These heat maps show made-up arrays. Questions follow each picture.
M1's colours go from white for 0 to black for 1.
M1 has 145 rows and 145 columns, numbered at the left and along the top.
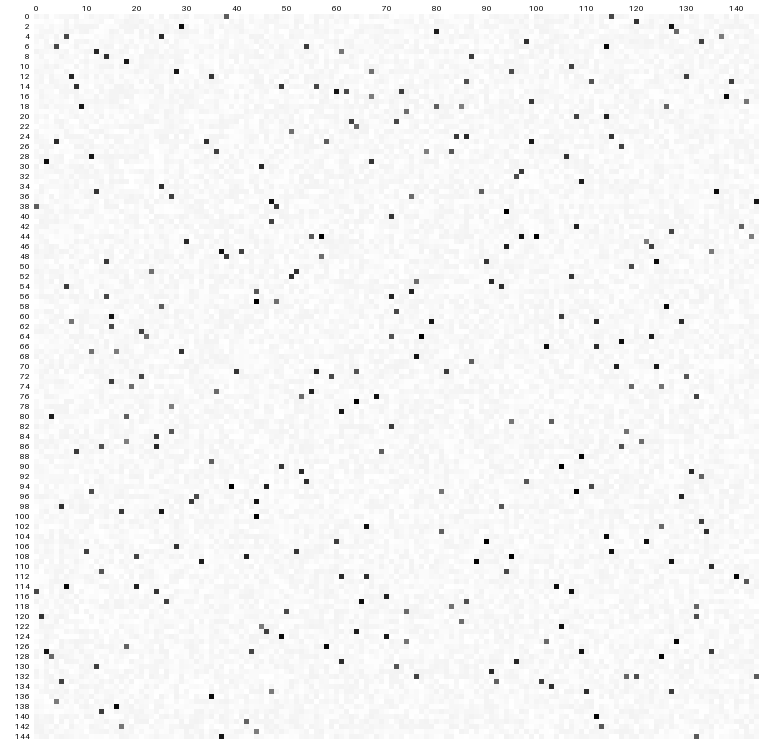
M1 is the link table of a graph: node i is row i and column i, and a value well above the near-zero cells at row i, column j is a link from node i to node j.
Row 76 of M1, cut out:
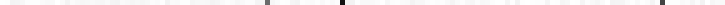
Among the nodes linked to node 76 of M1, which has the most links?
node 132
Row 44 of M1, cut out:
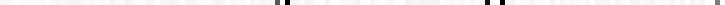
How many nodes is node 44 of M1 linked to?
5
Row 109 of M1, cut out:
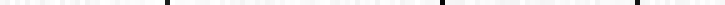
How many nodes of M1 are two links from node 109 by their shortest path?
3
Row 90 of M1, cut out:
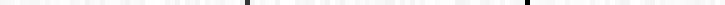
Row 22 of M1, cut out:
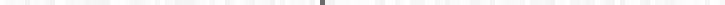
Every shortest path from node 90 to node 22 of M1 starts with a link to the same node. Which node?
node 49
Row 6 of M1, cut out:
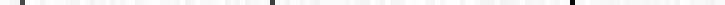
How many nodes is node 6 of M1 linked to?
3
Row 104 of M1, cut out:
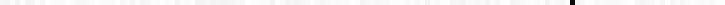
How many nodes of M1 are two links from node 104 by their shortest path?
2
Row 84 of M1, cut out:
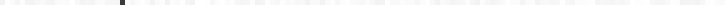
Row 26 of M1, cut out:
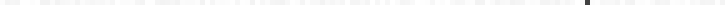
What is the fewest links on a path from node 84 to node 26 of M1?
4
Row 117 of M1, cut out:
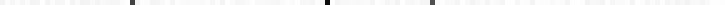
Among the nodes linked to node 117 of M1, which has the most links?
node 86
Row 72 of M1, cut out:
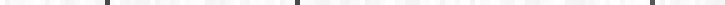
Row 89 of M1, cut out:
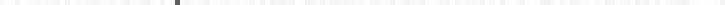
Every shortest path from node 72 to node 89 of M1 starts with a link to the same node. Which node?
node 130
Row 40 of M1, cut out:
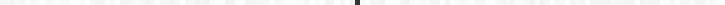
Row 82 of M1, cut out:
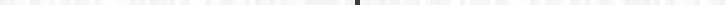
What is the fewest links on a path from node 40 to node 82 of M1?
2
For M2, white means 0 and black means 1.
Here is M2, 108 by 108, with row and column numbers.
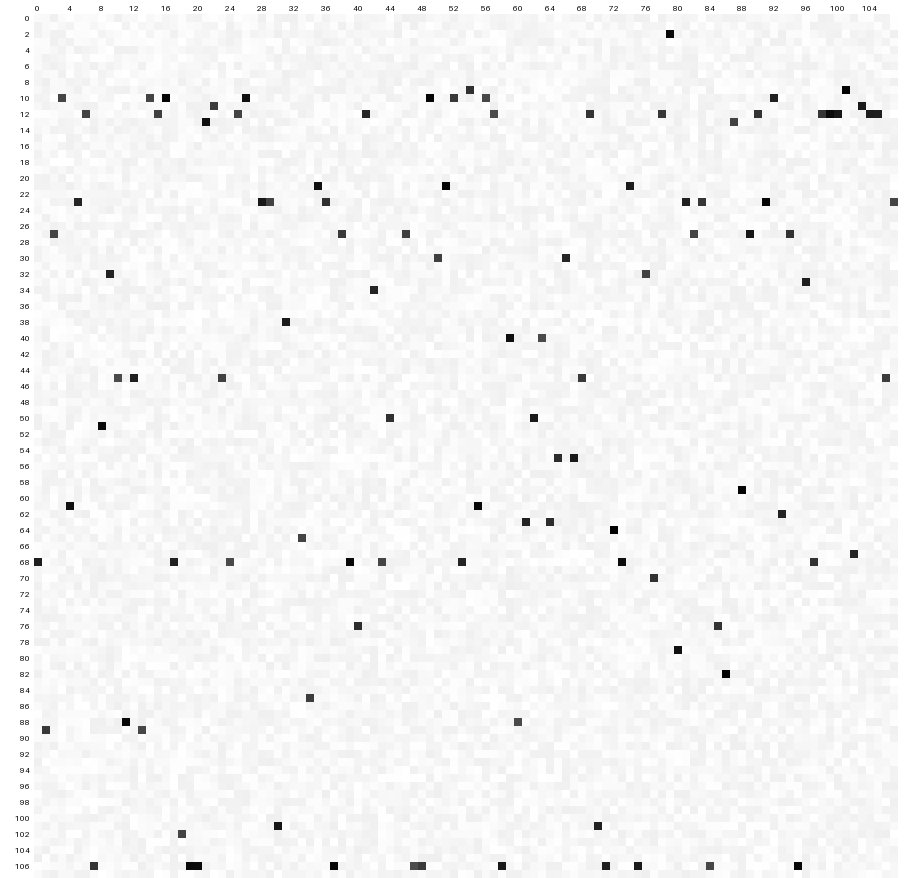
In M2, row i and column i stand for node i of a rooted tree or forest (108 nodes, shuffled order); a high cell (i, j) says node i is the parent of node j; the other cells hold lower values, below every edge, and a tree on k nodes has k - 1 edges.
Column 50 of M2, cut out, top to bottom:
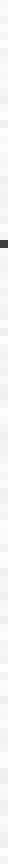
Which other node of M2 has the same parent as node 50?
66
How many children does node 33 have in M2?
1
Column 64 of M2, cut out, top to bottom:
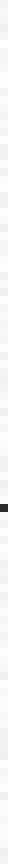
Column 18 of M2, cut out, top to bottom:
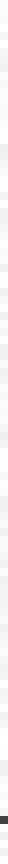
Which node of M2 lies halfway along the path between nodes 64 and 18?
55
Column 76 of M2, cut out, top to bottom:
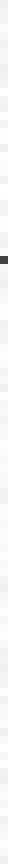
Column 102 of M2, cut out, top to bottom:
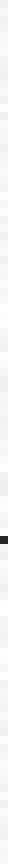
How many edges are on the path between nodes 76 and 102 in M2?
6
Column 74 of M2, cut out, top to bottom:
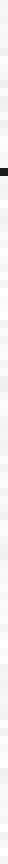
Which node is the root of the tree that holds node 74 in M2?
27
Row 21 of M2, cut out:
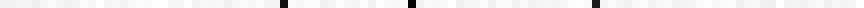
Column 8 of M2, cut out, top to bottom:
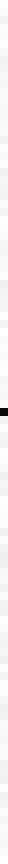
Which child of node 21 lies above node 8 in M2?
51
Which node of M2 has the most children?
12
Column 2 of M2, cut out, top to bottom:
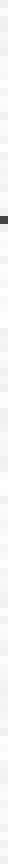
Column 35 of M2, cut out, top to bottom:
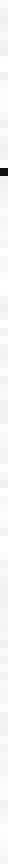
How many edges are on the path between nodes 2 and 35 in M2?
5
